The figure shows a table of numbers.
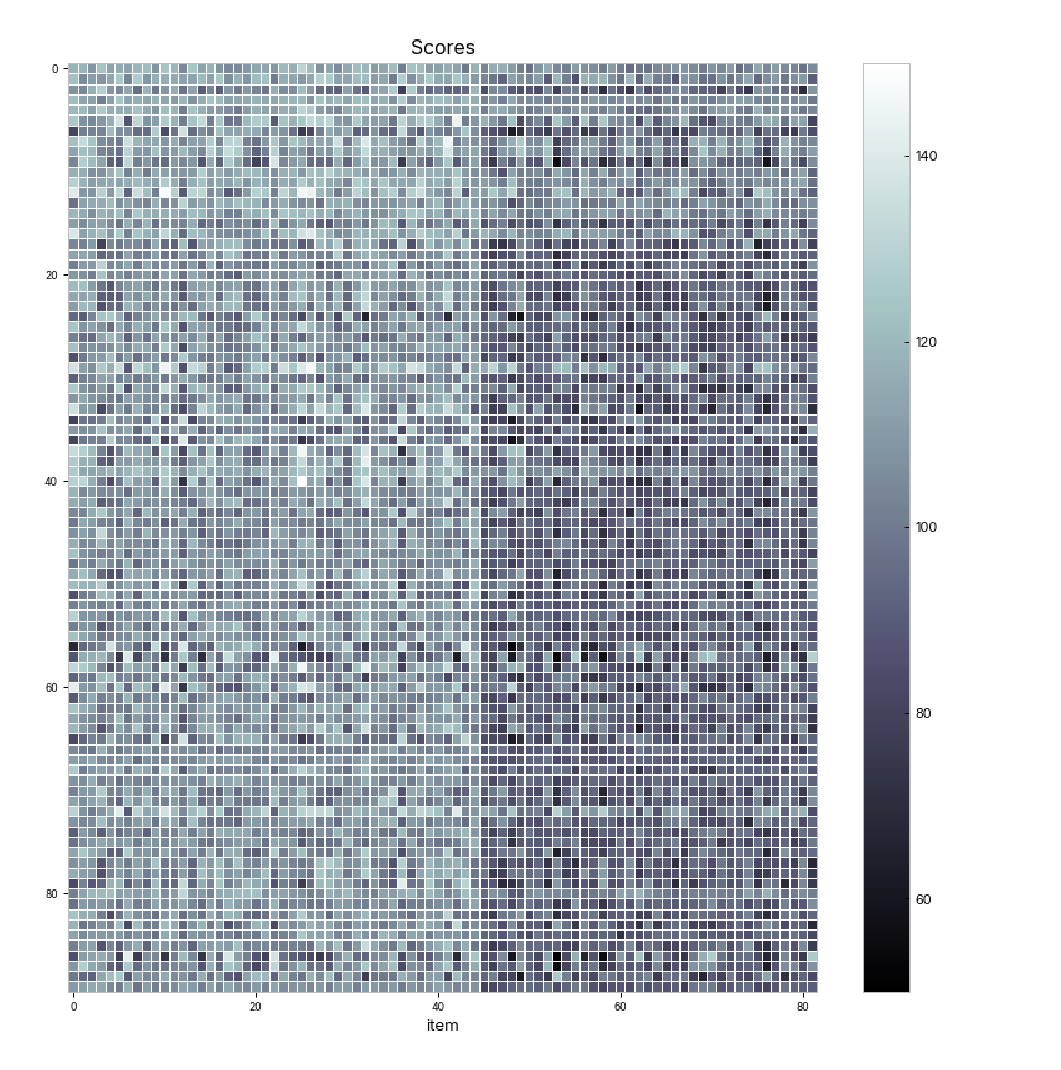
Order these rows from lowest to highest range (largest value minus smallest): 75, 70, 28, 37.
75, 28, 70, 37
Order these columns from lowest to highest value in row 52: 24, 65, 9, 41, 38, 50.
65, 50, 38, 24, 9, 41
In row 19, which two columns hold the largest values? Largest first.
3, 35
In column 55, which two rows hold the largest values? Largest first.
57, 86
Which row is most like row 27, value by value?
68
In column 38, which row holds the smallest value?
56
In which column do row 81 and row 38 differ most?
32
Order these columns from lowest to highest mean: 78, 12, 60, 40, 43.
60, 78, 12, 43, 40
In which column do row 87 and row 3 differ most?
53
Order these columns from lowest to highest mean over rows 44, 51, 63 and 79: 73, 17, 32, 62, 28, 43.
73, 62, 32, 17, 28, 43
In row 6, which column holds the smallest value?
48
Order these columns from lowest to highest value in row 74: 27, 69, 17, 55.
55, 69, 27, 17
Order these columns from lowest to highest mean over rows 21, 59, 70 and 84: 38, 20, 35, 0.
20, 0, 38, 35
